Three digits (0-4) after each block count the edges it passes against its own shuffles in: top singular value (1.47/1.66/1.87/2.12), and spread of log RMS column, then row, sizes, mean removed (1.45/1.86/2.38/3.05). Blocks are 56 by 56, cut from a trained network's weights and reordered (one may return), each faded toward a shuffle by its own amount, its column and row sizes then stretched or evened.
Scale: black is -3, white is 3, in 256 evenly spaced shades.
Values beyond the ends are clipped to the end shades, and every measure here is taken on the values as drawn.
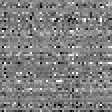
1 2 4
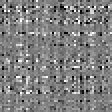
3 2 4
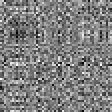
4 3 2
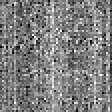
3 1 1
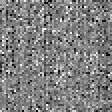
1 0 1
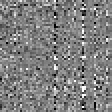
3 4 2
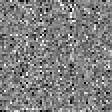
0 2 1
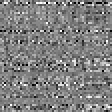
3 0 4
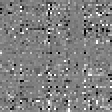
0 3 3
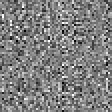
3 3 1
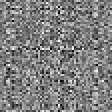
4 3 2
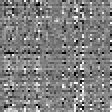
2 4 1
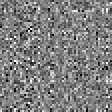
2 3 2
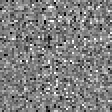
0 1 1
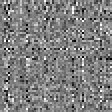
3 3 2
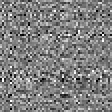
4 2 3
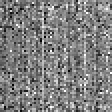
2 1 1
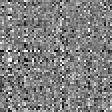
3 3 2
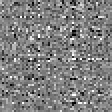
1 3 3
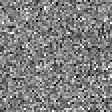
0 0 1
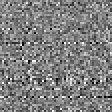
2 0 3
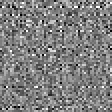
2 0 3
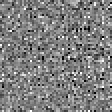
1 3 3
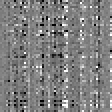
4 4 3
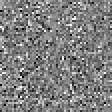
0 2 1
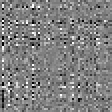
4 4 3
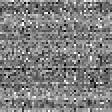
2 2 0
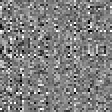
2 4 2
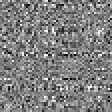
3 2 3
